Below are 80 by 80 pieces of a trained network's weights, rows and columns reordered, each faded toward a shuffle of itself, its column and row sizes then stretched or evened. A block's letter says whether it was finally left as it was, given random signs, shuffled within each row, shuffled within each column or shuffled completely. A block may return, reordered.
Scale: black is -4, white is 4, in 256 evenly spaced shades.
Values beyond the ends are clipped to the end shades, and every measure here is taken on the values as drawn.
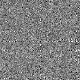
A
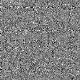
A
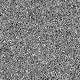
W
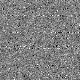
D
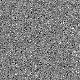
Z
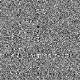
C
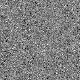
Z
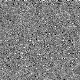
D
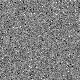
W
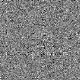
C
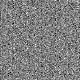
Z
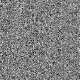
Z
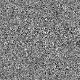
A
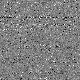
D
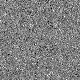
W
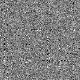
A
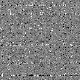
C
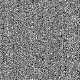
Z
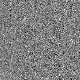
Z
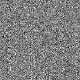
C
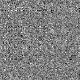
C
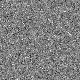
W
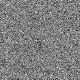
D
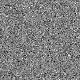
D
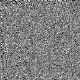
A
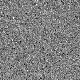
W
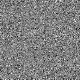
A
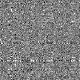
C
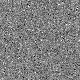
W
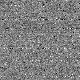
D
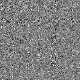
A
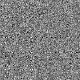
A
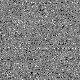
D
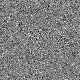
W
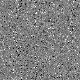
Z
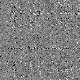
C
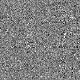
A
